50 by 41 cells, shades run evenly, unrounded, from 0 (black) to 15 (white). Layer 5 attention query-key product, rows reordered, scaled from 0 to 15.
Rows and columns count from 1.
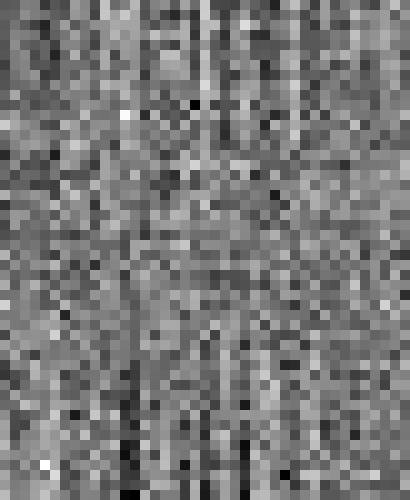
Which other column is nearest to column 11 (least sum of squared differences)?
40
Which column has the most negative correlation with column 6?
14
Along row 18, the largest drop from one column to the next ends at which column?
26
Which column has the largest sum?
11
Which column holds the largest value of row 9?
21
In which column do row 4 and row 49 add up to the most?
16
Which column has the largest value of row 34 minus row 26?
6
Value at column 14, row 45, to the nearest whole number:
2
